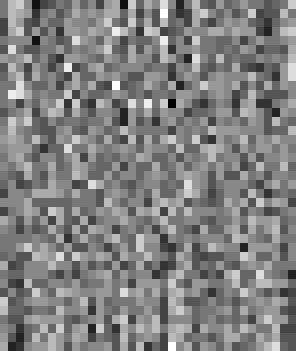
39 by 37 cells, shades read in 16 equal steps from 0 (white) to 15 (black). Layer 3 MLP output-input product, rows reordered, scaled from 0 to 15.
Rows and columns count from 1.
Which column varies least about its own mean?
29
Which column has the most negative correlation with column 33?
37
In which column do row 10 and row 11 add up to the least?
3
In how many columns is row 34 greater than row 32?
18
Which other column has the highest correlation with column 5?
16
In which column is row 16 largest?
27
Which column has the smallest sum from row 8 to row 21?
2
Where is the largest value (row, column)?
12, 22
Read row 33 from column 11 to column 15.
7 7 6 6 8
